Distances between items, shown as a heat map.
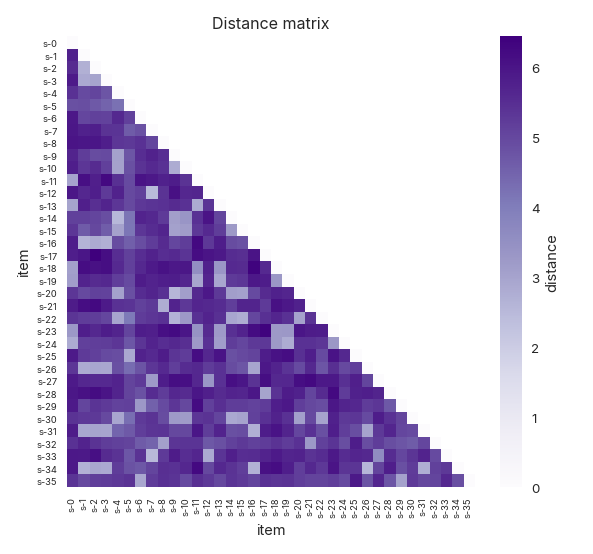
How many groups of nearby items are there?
8
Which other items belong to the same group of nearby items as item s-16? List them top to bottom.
s-1, s-2, s-3, s-26, s-31, s-34
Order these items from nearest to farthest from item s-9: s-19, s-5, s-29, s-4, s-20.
s-20, s-4, s-5, s-29, s-19
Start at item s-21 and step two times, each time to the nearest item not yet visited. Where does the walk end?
s-32
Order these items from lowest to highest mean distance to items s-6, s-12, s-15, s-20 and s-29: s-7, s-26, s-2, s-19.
s-7, s-26, s-2, s-19
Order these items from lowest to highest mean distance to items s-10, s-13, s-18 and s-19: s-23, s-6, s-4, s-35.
s-23, s-4, s-35, s-6
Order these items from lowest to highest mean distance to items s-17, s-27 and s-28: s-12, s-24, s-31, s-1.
s-12, s-24, s-31, s-1
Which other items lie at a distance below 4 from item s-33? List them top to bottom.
s-7, s-12, s-27
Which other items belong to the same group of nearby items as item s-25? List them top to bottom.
s-5
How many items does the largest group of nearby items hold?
8
